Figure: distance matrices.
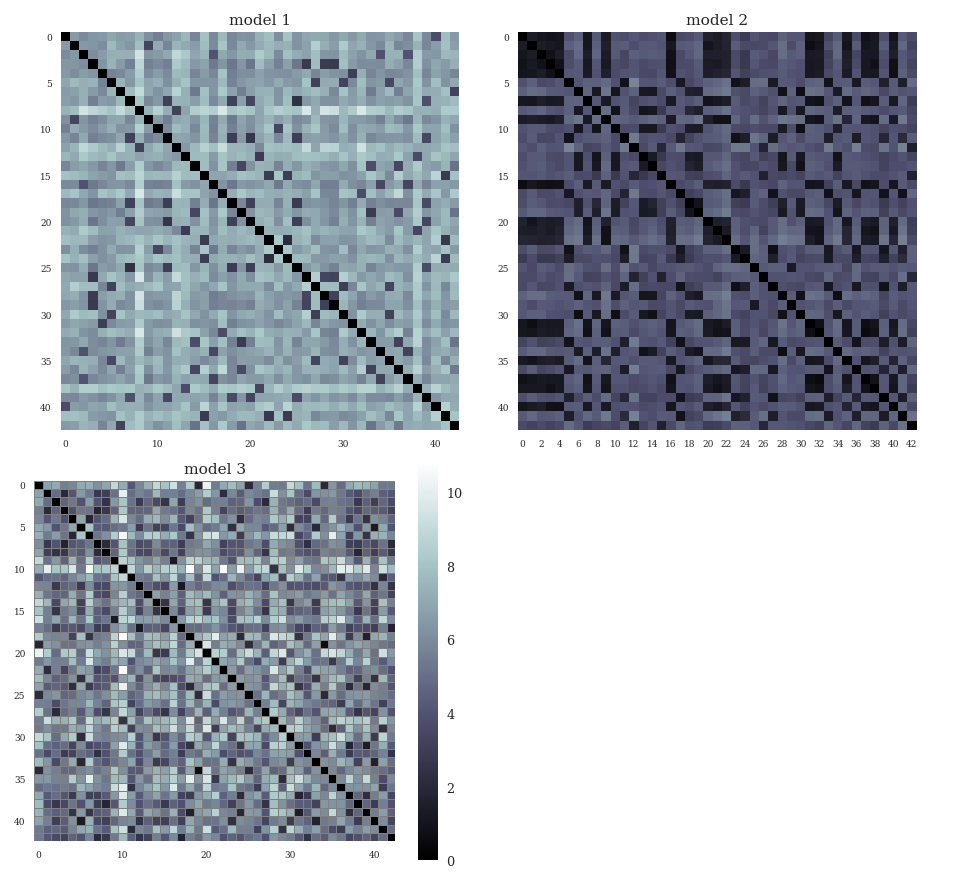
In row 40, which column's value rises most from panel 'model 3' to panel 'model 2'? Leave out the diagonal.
5
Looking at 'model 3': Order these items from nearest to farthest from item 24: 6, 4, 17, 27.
4, 6, 17, 27
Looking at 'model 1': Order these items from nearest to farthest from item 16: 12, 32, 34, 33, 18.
34, 18, 32, 33, 12
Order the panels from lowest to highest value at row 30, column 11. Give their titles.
model 2, model 1, model 3
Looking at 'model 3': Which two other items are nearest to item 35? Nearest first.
29, 21
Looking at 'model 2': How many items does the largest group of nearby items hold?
17
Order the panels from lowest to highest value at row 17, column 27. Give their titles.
model 2, model 3, model 1
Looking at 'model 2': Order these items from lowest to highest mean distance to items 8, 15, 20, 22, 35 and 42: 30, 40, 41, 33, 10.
40, 10, 30, 33, 41
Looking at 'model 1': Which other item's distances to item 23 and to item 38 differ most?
10
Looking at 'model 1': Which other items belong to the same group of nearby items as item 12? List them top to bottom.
8
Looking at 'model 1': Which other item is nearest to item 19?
33
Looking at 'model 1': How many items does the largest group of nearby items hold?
6
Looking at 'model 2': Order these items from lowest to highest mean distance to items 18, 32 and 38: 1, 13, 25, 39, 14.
1, 13, 14, 39, 25
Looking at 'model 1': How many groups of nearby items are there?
14
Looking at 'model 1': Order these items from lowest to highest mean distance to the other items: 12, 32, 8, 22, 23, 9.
9, 23, 22, 32, 12, 8
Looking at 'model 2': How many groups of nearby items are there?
5
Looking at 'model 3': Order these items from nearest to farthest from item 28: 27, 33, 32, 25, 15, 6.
25, 33, 32, 15, 27, 6
